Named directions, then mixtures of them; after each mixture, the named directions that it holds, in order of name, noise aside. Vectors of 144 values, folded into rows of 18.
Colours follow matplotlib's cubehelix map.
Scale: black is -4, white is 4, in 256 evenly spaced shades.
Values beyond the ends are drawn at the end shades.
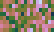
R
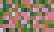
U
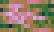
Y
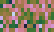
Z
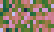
U.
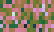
Z.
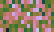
R, U, Y.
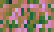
Z.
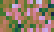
R, Y.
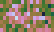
R, U, Y.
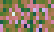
U, Z.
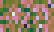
U, Z.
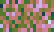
R, Z.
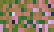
R, U, Z.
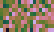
U.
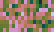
R.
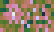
U, Y, Z.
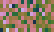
R, U.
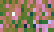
R, U, Z.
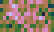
R, Y.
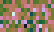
U, Z.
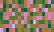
U.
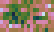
U, Y, Z.
